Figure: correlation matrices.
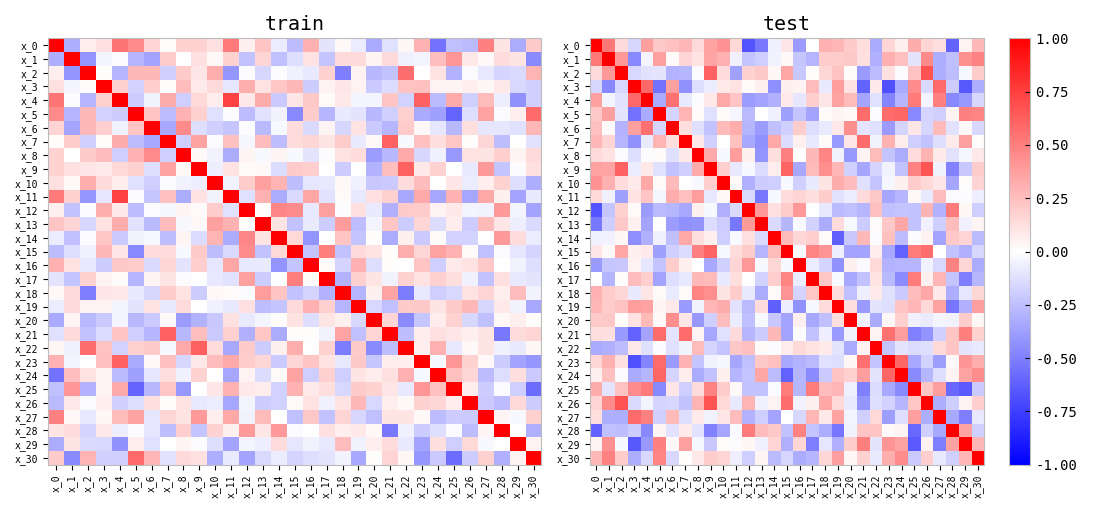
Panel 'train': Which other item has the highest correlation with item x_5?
x_30
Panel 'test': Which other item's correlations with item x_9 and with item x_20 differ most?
x_15
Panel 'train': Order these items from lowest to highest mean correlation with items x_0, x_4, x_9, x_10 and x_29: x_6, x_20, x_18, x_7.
x_20, x_6, x_18, x_7
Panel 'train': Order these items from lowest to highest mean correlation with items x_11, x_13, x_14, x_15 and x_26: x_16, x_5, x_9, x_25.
x_5, x_16, x_9, x_25
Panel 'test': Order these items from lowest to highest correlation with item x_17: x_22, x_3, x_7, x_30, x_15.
x_30, x_7, x_22, x_3, x_15
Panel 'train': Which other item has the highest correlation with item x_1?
x_25
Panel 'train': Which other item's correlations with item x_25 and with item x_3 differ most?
x_8
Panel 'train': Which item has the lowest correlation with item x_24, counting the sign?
x_0
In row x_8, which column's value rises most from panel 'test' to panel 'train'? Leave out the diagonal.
x_6
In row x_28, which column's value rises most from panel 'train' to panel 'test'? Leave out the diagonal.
x_21
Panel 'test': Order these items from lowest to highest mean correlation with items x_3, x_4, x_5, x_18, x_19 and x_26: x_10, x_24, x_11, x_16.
x_16, x_24, x_11, x_10
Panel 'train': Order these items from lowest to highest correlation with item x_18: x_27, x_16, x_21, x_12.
x_16, x_12, x_27, x_21
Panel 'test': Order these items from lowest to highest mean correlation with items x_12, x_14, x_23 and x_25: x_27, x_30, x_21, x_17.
x_27, x_30, x_21, x_17
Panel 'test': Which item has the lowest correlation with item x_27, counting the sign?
x_29
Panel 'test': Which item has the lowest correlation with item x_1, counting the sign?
x_3
